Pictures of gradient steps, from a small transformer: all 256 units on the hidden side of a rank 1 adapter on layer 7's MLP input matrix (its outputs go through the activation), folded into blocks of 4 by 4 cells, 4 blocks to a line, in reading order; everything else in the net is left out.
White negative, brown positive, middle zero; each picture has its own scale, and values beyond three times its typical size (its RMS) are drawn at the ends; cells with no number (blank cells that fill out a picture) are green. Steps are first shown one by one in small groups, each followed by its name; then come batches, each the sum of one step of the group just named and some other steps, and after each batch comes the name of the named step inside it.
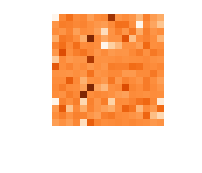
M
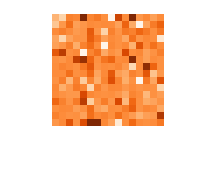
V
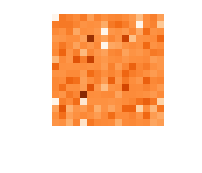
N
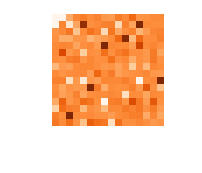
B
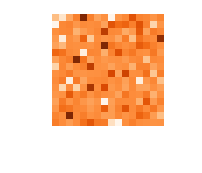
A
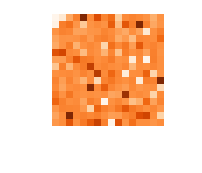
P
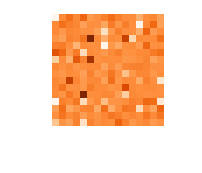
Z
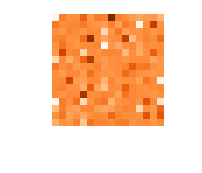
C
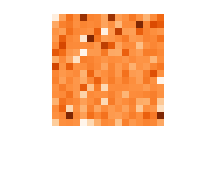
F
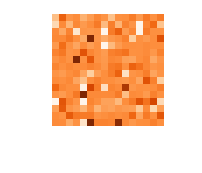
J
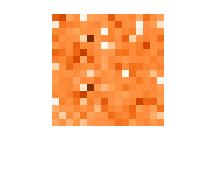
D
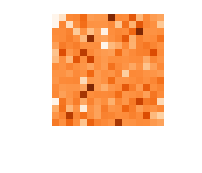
M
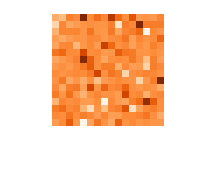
P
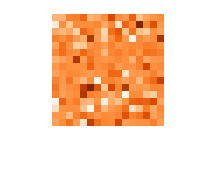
J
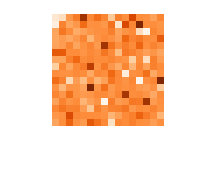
P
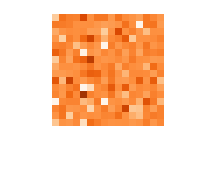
Z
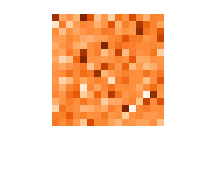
A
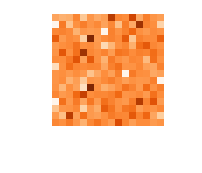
D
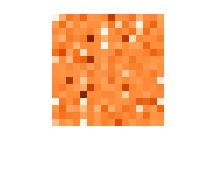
Z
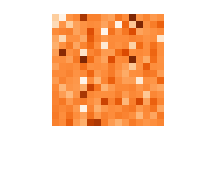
V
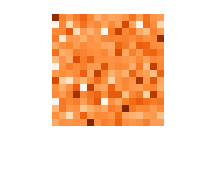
D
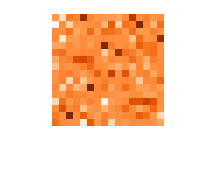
A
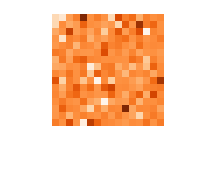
B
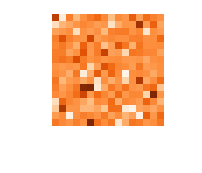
J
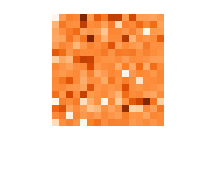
Z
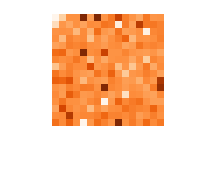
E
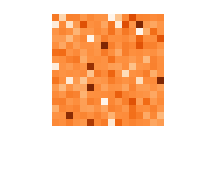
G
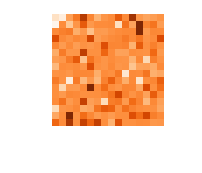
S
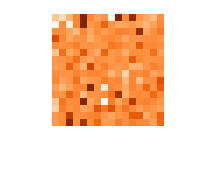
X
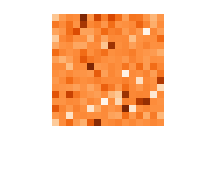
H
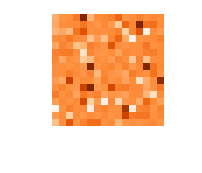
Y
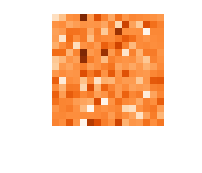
E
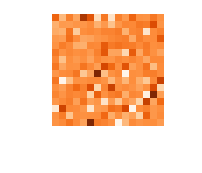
Y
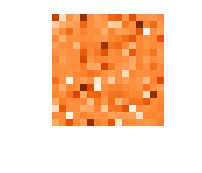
S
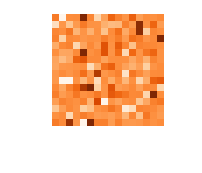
S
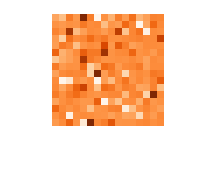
H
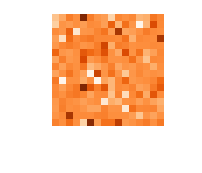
E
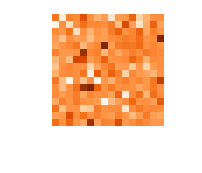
G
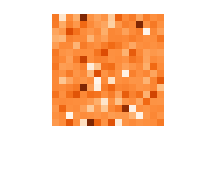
H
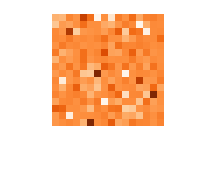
X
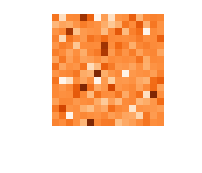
S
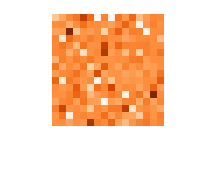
X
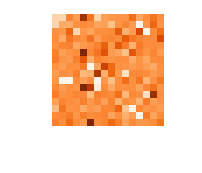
S
